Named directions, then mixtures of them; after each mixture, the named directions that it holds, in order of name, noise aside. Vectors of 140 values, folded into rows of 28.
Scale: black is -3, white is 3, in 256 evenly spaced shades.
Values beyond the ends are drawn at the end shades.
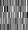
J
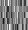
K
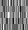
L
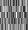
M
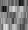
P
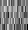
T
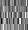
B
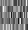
B, K, M.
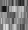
P.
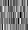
B, L, M.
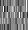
J.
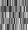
T.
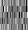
J.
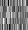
K, L.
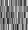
K.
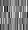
J.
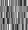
K.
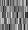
B, K.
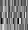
B.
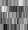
P.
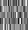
B, M.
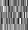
B, M.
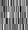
L.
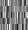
K.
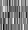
L, P.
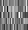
J, T.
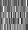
B, J, M.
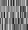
L, M, T.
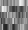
P.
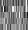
J, M, P.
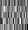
B, T.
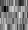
J, M, P.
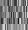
B, M, T.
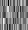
K, L.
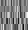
B, K, L.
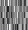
K.
